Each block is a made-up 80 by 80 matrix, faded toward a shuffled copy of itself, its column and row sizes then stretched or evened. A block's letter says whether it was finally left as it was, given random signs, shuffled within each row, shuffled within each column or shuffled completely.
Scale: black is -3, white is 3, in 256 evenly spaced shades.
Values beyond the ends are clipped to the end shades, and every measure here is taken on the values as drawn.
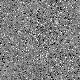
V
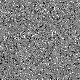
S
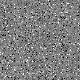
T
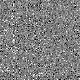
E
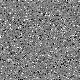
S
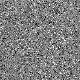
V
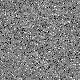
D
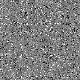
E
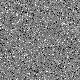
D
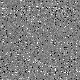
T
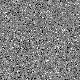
S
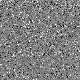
S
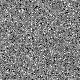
D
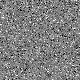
D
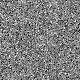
D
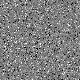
V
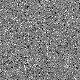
V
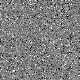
T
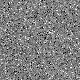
D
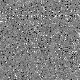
E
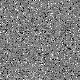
T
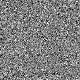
V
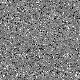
S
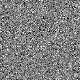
E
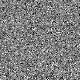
T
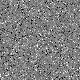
D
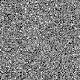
E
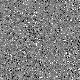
E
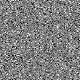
E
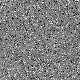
D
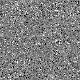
T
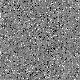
V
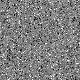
V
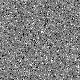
D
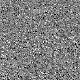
E
